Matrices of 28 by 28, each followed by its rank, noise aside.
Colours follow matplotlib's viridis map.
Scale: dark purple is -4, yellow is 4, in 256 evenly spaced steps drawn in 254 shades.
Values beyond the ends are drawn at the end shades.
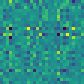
three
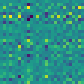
three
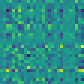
three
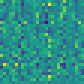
six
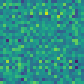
six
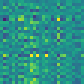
three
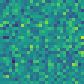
six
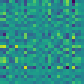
two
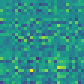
four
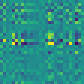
two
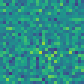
six
